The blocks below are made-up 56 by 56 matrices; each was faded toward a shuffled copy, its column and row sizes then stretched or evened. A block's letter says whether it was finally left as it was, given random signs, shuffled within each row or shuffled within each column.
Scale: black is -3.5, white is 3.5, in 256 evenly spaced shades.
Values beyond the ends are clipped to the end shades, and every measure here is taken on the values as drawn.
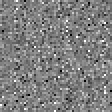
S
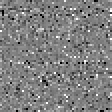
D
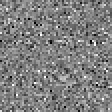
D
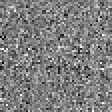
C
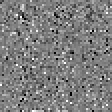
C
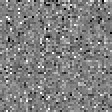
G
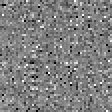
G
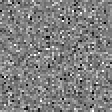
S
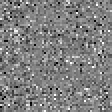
G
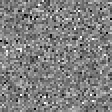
D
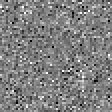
C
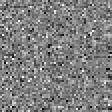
G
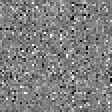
G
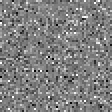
G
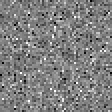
S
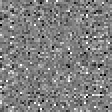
G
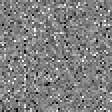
S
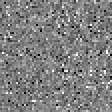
G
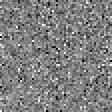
S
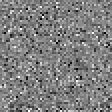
G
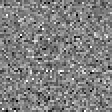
D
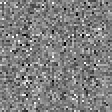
C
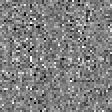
G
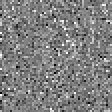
S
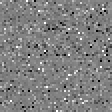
D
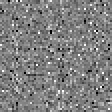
G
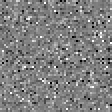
D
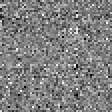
C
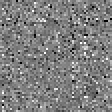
C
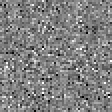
C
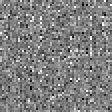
G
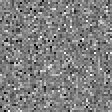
S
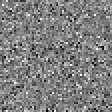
D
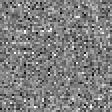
C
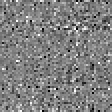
G
